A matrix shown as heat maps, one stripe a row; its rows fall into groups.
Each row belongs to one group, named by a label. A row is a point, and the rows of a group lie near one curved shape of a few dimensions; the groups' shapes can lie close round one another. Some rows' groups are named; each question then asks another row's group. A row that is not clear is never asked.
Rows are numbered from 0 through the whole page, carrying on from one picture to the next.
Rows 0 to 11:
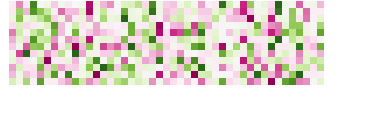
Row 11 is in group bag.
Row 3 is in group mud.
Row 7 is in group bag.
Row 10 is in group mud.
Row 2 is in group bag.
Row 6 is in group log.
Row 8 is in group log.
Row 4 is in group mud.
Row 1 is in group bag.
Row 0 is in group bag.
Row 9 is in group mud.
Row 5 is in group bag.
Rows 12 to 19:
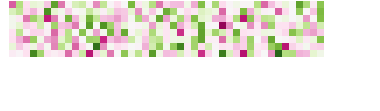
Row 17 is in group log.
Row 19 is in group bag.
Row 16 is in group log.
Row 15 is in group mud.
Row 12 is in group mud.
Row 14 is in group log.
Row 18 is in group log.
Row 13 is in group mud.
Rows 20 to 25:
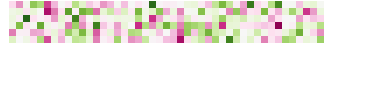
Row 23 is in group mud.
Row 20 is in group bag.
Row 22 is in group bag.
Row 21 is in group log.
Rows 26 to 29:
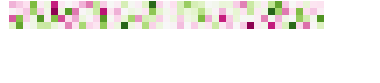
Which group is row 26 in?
bag
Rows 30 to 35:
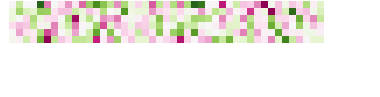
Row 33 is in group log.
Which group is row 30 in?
mud
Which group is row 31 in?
bag
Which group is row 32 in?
log
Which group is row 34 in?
log
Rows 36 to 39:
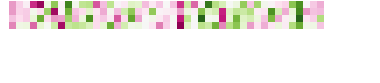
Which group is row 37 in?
log
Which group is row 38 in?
log
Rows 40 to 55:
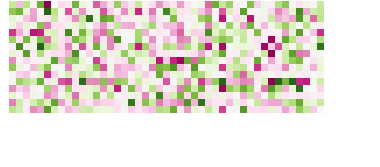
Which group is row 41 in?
mud
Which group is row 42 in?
mud
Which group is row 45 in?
bag
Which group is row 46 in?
mud
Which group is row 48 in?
mud
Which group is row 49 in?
mud
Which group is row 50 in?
log
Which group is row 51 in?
bag
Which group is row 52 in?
log
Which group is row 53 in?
log
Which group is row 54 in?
mud
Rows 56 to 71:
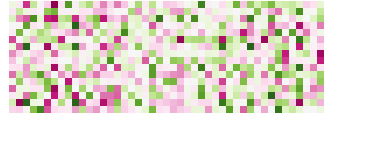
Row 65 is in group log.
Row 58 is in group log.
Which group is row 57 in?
mud
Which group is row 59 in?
bag
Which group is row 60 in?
bag
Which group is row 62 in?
bag
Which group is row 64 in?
log
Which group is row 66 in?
bag
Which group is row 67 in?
mud
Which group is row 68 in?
log
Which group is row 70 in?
bag
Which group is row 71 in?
bag
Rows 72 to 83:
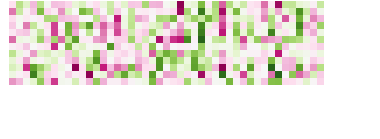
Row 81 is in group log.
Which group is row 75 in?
log
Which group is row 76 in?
log
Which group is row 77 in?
mud
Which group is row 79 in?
mud
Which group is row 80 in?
log
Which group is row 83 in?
bag
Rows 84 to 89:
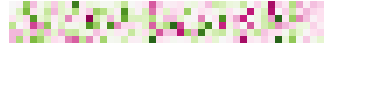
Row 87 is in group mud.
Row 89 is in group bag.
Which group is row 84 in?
bag
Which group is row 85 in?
bag
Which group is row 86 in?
bag
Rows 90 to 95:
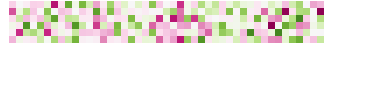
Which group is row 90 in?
log
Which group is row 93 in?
bag
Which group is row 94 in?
bag
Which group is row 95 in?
mud
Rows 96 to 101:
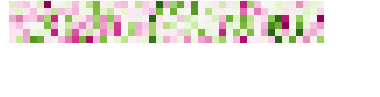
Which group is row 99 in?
log
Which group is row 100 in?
log
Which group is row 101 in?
bag
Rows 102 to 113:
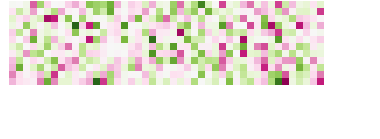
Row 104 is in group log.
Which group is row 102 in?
mud
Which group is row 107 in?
bag
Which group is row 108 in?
mud
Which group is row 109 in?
bag
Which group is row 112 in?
log
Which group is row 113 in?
log
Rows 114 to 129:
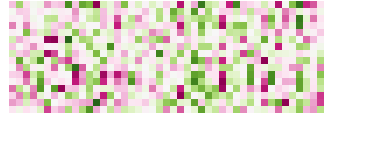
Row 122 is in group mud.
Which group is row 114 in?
log
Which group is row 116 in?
log
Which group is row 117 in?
log
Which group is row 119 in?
log
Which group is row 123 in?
bag
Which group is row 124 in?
log
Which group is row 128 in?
log
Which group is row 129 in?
log
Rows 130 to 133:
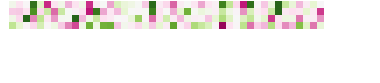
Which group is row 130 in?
bag
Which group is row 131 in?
bag
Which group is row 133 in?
mud
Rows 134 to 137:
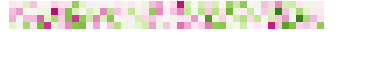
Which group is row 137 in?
bag
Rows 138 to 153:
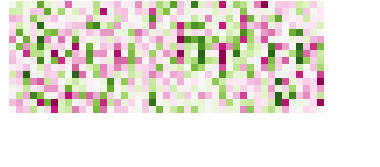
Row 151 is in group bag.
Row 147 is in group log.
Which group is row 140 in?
bag
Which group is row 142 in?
mud
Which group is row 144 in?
log
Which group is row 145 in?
log
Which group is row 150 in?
log
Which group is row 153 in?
log
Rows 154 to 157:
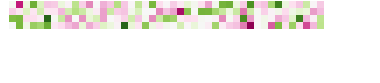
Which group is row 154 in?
bag
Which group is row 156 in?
mud
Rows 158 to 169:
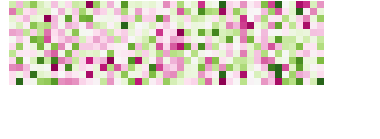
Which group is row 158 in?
bag
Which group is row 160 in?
log
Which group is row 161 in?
bag
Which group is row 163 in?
bag
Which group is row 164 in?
mud
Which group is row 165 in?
log
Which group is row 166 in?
mud
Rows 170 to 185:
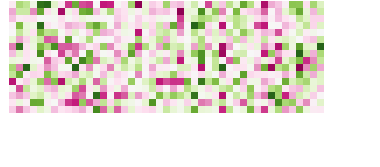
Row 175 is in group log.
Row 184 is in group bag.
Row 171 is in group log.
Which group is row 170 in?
mud
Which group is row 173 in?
mud
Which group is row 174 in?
mud
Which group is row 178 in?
log
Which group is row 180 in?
mud
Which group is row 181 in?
mud
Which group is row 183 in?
log
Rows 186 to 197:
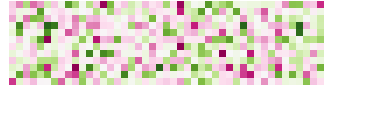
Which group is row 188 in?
bag
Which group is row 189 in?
mud
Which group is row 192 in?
mud
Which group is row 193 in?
mud
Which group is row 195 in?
log
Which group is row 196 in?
bag
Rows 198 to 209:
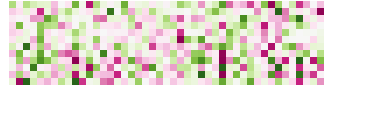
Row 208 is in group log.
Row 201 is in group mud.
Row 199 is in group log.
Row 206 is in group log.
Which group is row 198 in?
bag
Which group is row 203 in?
mud
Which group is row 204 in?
bag
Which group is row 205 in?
mud
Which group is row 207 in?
bag
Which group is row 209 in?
bag
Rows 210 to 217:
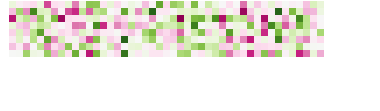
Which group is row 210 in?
log
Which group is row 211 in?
bag
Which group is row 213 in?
log
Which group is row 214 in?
bag
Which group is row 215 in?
bag
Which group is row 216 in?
log
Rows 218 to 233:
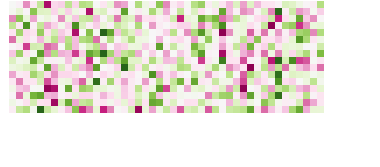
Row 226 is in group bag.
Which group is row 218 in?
log
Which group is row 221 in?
bag
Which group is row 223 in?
mud
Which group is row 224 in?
log
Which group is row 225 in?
mud
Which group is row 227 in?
bag
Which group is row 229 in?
log
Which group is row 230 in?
log
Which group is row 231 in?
bag
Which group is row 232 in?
log
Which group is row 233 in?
mud
